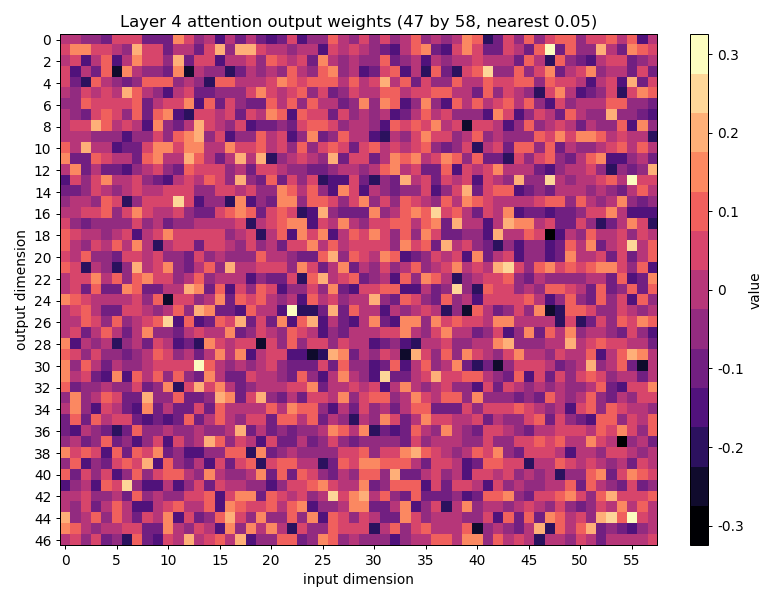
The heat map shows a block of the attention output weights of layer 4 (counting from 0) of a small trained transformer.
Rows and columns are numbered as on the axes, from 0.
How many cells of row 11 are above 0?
25
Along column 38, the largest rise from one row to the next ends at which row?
23
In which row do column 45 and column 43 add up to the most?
17
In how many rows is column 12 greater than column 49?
23
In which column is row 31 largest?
31
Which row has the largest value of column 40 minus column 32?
46
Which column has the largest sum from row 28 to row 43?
29
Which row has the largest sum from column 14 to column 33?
4
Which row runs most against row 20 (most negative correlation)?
13
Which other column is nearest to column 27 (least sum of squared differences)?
50
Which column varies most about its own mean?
47
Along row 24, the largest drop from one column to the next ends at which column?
10
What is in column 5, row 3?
-0.25
